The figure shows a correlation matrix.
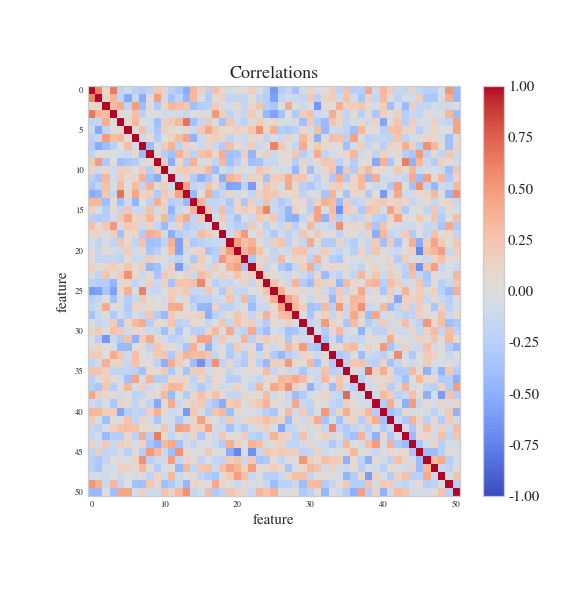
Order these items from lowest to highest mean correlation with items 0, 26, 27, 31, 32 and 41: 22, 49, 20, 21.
22, 20, 49, 21
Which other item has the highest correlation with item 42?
33
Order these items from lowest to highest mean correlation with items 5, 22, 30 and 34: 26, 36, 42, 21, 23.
21, 26, 36, 42, 23
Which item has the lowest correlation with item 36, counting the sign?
50
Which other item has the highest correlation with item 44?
39
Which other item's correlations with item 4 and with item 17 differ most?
13
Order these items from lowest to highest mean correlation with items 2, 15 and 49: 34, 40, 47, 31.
34, 47, 31, 40
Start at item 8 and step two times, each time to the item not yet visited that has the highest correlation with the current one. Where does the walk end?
12
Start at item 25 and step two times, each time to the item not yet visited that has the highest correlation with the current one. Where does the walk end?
46
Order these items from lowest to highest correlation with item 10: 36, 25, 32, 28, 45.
28, 36, 45, 25, 32
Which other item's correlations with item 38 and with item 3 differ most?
35
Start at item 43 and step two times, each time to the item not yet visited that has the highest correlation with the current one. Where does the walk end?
1
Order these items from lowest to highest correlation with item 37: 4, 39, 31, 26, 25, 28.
31, 39, 4, 28, 26, 25
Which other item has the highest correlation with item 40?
32
